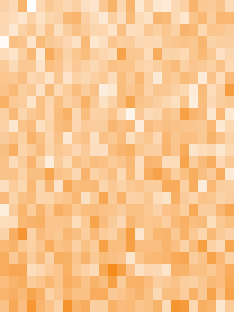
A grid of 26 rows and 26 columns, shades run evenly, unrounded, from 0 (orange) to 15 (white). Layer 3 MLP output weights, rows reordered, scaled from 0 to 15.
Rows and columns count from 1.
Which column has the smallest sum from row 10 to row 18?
21
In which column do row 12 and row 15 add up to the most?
26
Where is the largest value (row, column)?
1, 4
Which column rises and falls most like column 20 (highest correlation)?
8
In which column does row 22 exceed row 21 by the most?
15
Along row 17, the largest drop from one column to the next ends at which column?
20
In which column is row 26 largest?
25
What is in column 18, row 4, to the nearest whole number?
10
